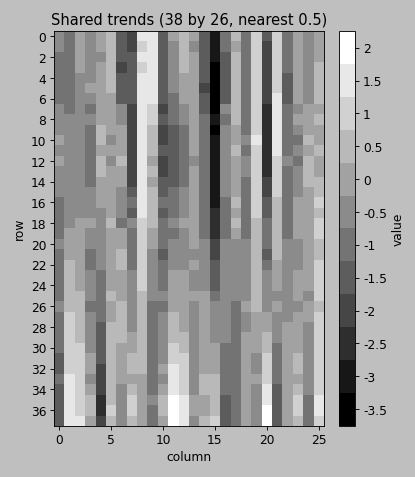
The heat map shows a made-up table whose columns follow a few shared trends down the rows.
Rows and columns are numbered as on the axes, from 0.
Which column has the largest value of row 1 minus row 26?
9
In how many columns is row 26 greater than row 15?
12
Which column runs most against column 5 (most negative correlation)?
24
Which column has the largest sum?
8
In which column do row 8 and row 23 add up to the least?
15
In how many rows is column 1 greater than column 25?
3
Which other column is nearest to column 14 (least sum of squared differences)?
22
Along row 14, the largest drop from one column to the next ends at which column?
20
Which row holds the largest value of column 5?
36
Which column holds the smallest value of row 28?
4
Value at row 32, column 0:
-1.5
